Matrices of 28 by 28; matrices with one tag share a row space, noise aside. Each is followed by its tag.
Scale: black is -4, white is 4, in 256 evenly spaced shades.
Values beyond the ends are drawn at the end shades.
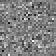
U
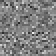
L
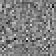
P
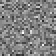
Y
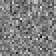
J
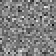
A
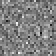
A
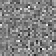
J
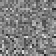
L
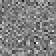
A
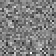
P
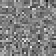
L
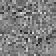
U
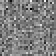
P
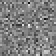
A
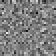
L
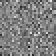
J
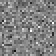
P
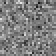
U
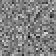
A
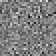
J
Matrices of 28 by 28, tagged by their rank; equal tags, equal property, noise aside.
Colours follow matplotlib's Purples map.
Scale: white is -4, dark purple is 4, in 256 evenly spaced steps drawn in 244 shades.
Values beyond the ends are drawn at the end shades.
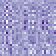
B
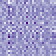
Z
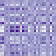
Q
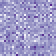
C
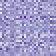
C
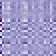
Q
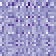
Z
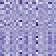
B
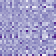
B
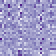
C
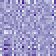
B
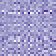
B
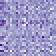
C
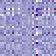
B
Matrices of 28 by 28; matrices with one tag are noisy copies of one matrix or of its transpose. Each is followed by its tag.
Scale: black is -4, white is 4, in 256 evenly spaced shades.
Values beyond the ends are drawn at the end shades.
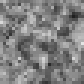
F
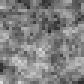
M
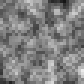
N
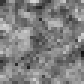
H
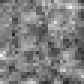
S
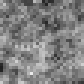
M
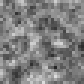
F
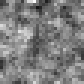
H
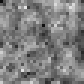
S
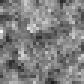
H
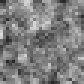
H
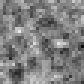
F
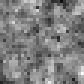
N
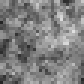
M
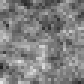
M
